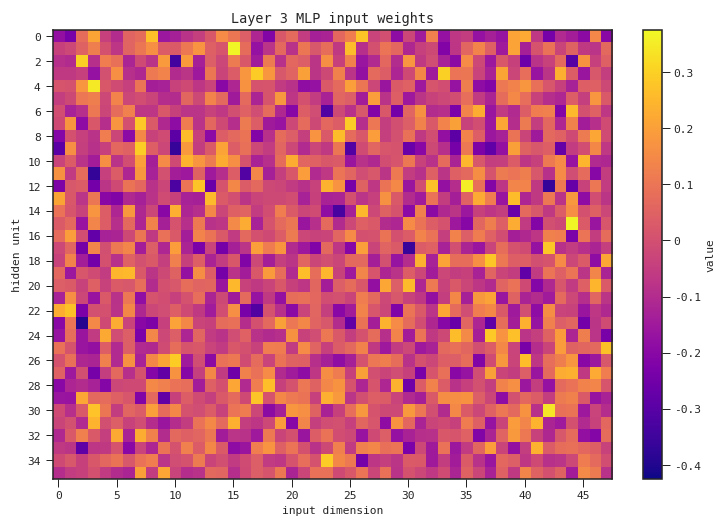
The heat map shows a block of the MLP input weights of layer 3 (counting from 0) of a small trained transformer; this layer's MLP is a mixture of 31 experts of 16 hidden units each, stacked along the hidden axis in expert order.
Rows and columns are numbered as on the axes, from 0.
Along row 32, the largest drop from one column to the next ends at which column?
6
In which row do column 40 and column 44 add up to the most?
26
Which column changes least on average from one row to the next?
22
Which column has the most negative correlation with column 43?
3
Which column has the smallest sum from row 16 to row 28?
2
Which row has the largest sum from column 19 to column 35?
29
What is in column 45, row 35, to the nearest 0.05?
0.15
